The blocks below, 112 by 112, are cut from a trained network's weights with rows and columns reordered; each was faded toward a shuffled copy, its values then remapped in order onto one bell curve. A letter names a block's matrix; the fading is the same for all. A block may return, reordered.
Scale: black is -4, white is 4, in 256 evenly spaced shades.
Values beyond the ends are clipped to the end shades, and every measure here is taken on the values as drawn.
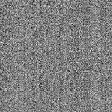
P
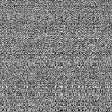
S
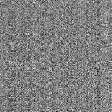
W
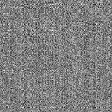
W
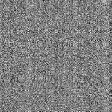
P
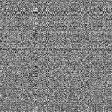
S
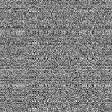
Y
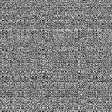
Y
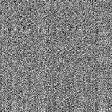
P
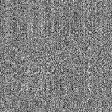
P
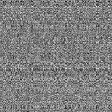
S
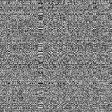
Y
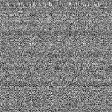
S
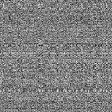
S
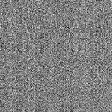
P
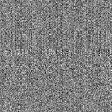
W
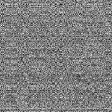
Y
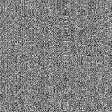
W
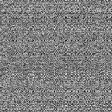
Y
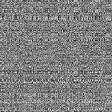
Y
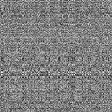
Y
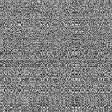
Y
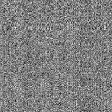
P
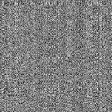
W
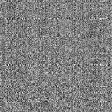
W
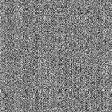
P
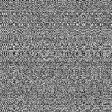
Y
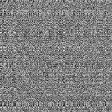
Y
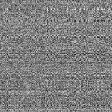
Y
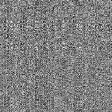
W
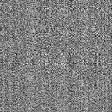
P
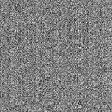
P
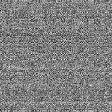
Y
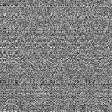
Y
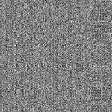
W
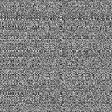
Y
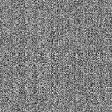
W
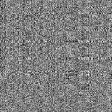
W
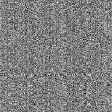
W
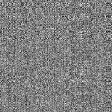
W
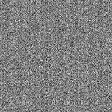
P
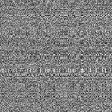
Y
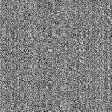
P
